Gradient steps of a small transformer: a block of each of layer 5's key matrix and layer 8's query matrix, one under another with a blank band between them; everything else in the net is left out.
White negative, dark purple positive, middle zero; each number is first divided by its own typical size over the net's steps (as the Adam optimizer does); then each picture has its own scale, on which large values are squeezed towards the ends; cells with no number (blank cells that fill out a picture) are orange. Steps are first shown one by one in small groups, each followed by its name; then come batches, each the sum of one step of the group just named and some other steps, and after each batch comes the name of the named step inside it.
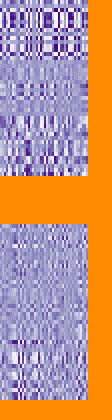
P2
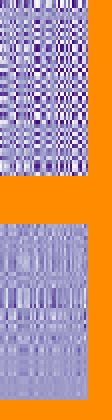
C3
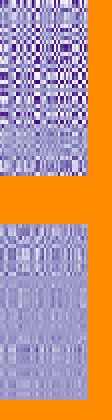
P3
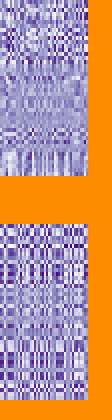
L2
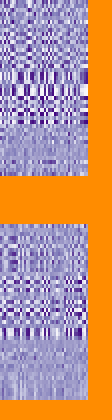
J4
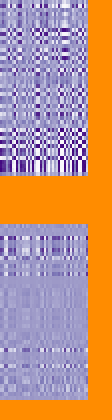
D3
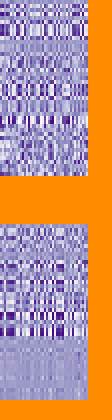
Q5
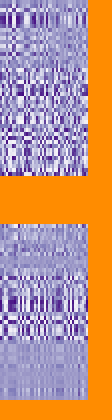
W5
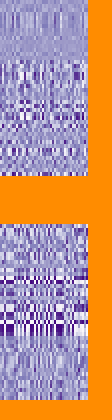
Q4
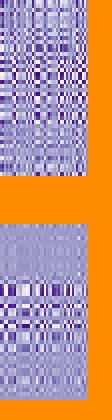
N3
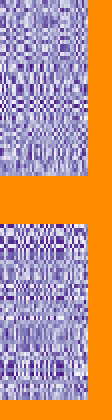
L2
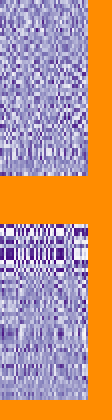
P3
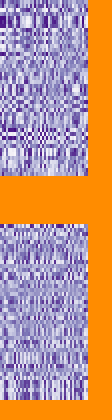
W5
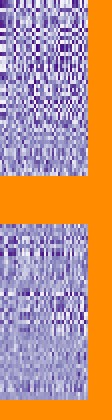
P3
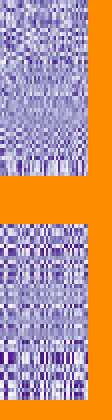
L2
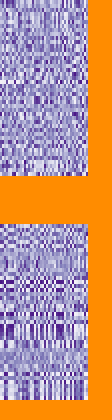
Q4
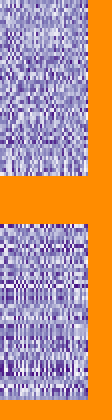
L2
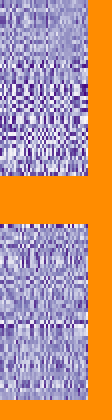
W5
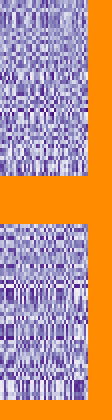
W5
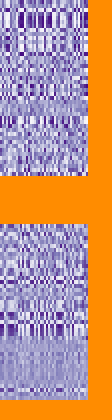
L2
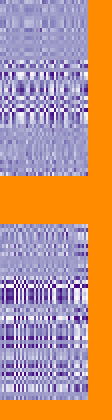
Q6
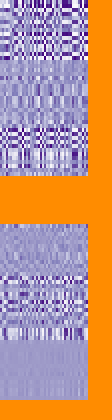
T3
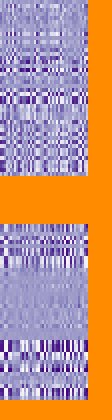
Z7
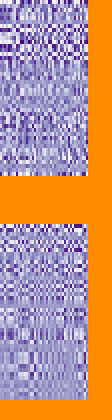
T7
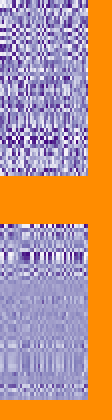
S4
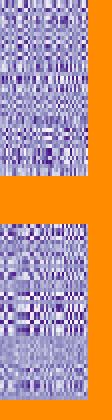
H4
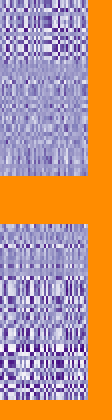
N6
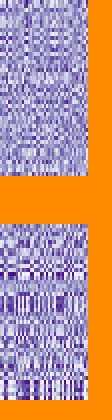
H4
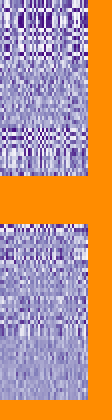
T3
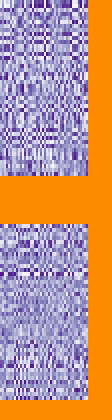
T3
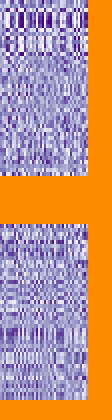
H4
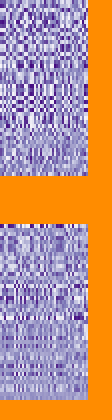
Q6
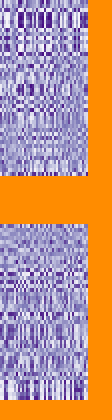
Q6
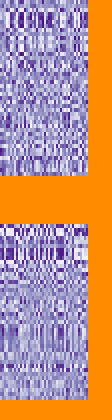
Z7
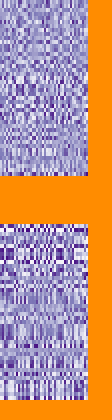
Q6
